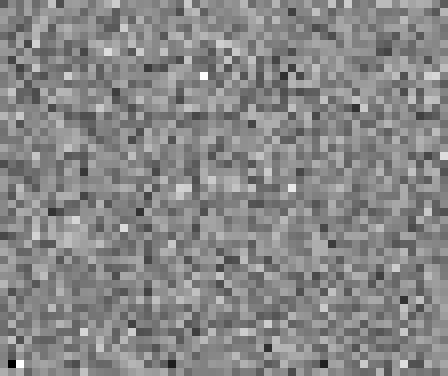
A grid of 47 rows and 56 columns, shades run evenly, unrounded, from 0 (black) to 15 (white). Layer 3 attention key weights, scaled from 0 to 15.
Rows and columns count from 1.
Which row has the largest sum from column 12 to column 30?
6
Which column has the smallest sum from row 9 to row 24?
11
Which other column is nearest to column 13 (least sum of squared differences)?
39
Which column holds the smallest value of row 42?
25
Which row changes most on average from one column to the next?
10
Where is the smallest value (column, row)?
2, 46
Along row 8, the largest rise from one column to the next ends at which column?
24
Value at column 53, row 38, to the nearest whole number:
11
